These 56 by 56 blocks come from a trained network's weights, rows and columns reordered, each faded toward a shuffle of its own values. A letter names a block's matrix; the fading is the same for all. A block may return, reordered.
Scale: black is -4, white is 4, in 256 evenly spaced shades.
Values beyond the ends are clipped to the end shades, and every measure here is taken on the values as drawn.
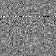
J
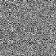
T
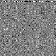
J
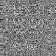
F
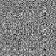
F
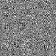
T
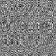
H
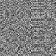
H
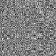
F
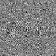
T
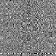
J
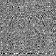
J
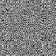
F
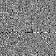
J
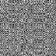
F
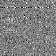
J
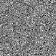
T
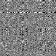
J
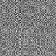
H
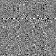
J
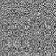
F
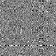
J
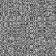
H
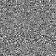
T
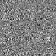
T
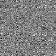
T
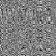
H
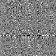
J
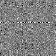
J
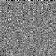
J
